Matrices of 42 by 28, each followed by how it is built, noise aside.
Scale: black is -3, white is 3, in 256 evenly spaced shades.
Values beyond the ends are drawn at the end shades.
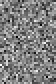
noise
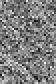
Toeplitz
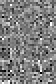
low rank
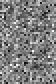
repeating rows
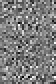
low rank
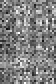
blocks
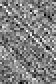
Toeplitz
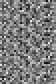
repeating rows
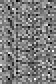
repeating rows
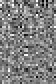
low rank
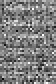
blocks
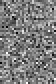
noise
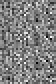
repeating rows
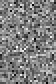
noise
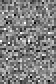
repeating columns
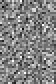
repeating rows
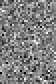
noise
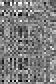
low rank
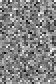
repeating columns
